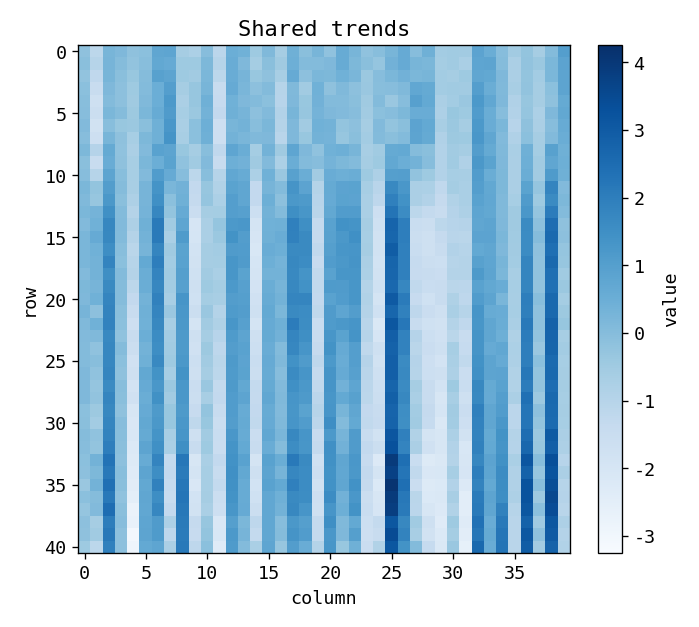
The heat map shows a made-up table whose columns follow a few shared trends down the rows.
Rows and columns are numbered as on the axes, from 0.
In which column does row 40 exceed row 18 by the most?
34
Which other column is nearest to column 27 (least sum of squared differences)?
19
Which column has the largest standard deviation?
25
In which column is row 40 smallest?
4
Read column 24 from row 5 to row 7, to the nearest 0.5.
0 0 0
